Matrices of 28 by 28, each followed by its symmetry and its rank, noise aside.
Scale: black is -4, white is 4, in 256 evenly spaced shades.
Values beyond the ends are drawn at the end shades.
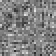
symmetric, rank six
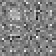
symmetric, rank four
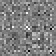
symmetric, rank four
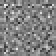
symmetric, rank four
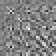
symmetric, rank three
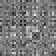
symmetric, rank four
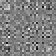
symmetric, rank three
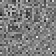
symmetric, rank six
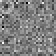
symmetric, rank six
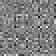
antisymmetric, rank six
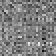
antisymmetric, rank four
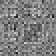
symmetric, rank three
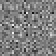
antisymmetric, rank four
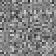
symmetric, rank six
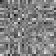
symmetric, rank four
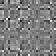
symmetric, rank three
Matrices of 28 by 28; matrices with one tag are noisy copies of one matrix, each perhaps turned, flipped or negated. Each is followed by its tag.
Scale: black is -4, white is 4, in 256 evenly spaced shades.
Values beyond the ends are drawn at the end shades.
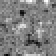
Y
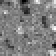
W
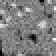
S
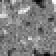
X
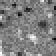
S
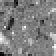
X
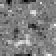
Y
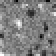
S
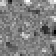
W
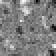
W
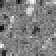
W
